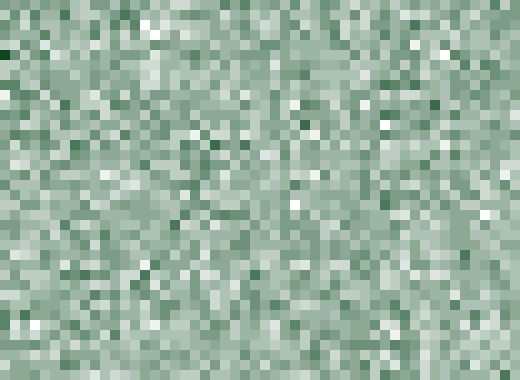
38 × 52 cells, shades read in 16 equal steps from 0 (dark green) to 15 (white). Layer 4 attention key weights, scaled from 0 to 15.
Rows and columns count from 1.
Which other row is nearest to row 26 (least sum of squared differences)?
25
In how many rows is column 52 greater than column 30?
14
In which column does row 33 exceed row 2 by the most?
4
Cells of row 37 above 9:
17
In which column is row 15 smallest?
22
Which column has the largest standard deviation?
39
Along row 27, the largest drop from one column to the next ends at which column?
16
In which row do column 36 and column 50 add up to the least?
27
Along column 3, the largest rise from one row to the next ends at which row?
13
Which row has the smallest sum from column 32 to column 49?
9
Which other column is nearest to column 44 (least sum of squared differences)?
33
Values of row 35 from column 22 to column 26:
8 9 9 8 10
